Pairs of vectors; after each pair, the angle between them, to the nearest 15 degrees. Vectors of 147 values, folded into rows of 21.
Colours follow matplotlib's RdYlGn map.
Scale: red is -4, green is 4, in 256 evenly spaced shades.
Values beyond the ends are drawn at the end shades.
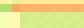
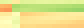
165 degrees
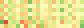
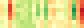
105 degrees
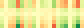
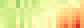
120 degrees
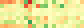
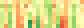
75 degrees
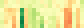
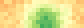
75 degrees
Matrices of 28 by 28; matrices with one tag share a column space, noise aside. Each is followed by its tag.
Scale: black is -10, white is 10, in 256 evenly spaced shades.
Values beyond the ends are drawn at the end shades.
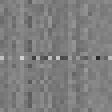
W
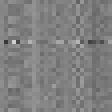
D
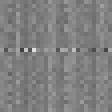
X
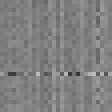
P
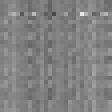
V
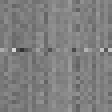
X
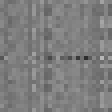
W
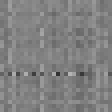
P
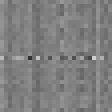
W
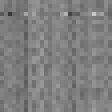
V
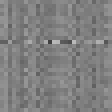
D
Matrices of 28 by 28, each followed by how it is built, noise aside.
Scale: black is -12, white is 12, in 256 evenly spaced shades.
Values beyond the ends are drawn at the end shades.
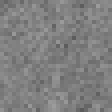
smooth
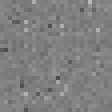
sparse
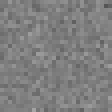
noise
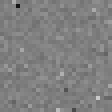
sparse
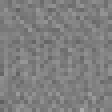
repeating columns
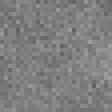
smooth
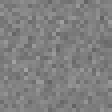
noise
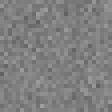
noise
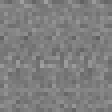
repeating columns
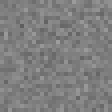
noise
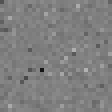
sparse
